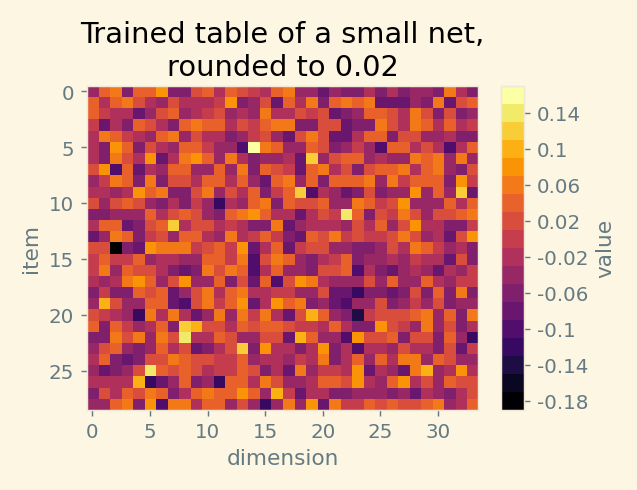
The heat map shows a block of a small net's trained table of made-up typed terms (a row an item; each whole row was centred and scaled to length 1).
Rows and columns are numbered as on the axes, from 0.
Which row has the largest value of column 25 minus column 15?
28
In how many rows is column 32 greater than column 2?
11
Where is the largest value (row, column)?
5, 14
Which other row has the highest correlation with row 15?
16
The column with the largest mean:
13
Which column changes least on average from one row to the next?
0
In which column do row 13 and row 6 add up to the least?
18
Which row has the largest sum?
8
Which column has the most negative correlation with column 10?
15
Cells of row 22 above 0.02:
10
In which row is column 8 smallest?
19
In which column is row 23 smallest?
23
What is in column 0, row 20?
0.02
